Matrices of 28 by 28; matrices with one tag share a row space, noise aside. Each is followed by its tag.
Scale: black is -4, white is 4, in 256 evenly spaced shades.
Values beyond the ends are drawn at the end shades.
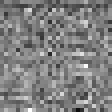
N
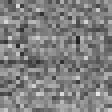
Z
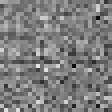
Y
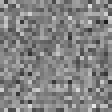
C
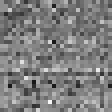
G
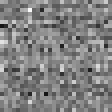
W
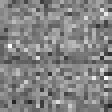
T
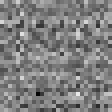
Z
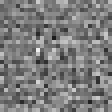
Y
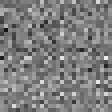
W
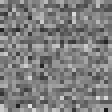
W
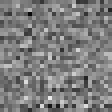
N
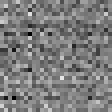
W
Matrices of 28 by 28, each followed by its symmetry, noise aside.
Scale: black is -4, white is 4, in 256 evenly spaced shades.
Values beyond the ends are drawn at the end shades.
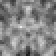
mirrored left to right.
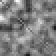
symmetric.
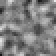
antisymmetric.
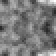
mirrored top to bottom.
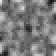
same after a half turn.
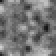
mirrored top to bottom.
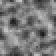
same after a half turn.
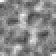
same after a half turn.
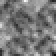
symmetric.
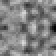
mirrored top to bottom.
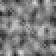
same after a half turn.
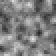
antisymmetric.
